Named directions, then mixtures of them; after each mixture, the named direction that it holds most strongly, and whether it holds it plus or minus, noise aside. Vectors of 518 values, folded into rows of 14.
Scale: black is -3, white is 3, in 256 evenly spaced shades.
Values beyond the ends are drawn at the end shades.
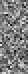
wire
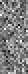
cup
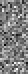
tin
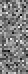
tin, minus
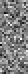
wire, minus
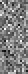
cup, plus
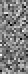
wire, plus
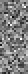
wire, minus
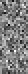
wire, minus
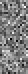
wire, minus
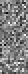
tin, plus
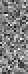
wire, minus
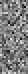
wire, plus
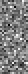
wire, minus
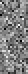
cup, minus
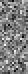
tin, minus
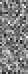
wire, minus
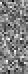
wire, minus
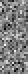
tin, minus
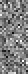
cup, plus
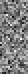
wire, minus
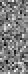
tin, plus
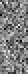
cup, minus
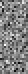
tin, minus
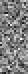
wire, minus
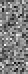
tin, minus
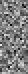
wire, plus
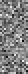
cup, plus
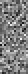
wire, minus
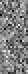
cup, minus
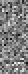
tin, plus
